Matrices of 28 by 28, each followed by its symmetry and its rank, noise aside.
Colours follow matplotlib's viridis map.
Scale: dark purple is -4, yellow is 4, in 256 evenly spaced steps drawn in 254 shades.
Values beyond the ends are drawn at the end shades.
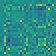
symmetric, rank four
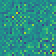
symmetric, rank six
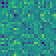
symmetric, rank three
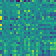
antisymmetric, rank four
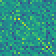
symmetric, rank six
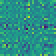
no symmetry, rank four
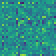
no symmetry, rank four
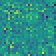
no symmetry, rank six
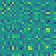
symmetric, rank four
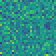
no symmetry, rank six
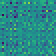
no symmetry, rank three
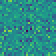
no symmetry, rank six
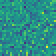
no symmetry, rank six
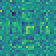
symmetric, rank four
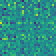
antisymmetric, rank four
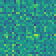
no symmetry, rank four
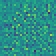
antisymmetric, rank six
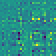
antisymmetric, rank four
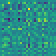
no symmetry, rank three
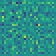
antisymmetric, rank four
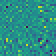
symmetric, rank four
